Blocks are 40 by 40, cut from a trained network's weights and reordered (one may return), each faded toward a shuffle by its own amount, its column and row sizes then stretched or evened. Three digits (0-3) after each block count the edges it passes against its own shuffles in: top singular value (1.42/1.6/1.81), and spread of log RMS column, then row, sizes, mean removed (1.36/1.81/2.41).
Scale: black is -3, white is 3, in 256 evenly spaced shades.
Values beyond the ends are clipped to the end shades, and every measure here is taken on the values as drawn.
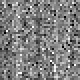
0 0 0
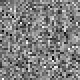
0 0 0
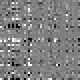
2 3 3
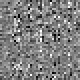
1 3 1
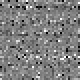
0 2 2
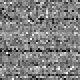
2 0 2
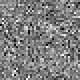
0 0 0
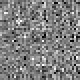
3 2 2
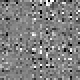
0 3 2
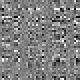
3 3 2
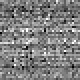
3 1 2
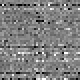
2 0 3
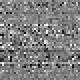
1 1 3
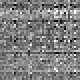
3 2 2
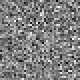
1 1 0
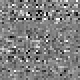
0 1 3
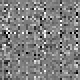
2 3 2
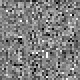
0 2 0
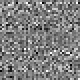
1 0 2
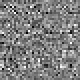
2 1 2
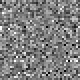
1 0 1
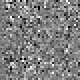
0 2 1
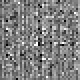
2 1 1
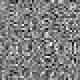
2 2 0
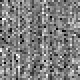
1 1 0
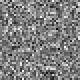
1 1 0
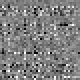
1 1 3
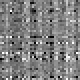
3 1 3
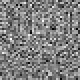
2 0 0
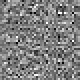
2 2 2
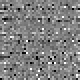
0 1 2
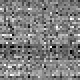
3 2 2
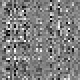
3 3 1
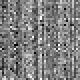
3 2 0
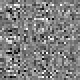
2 2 2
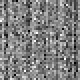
2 1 0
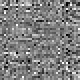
1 2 2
